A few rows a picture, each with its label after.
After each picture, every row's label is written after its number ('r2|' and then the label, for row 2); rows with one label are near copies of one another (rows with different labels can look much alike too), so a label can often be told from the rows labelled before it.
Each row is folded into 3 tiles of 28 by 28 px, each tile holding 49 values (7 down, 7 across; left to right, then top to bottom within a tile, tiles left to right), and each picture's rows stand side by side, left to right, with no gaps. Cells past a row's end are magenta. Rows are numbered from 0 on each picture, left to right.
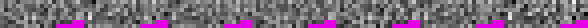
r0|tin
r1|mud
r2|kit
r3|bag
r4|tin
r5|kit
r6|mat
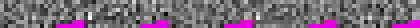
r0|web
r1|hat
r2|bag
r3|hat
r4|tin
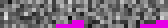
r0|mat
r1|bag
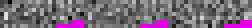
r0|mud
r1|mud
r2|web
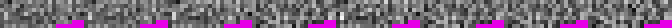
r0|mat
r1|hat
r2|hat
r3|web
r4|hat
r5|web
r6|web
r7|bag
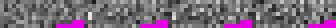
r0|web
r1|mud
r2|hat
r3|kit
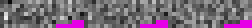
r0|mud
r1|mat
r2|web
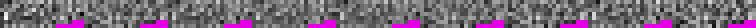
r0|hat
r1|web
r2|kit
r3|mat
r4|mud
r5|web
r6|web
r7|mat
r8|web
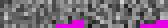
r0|kit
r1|bag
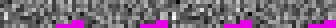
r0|mat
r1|bag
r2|hat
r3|web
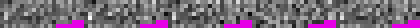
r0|mud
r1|mud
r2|kit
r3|bag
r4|hat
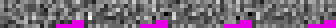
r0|tin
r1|hat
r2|mat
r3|hat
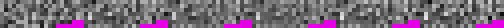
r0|web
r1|kit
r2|mat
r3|mud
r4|hat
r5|mat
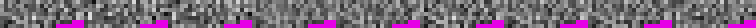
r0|bag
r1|mat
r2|kit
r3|bag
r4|web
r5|web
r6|bag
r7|bag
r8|kit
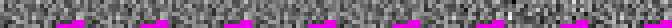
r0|bag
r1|tin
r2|bag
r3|web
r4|web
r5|tin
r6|mud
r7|web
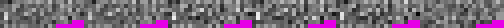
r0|mud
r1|mat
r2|hat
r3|hat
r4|mud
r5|tin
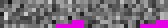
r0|mud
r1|bag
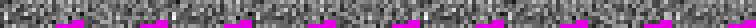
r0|kit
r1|web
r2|mud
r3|hat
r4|tin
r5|hat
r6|mud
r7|bag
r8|mud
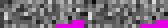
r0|kit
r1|mud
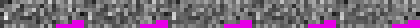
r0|hat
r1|mat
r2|mud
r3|kit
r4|mud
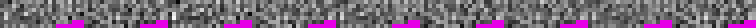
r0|mat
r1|tin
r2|hat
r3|web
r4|kit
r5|bag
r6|bag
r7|kit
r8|web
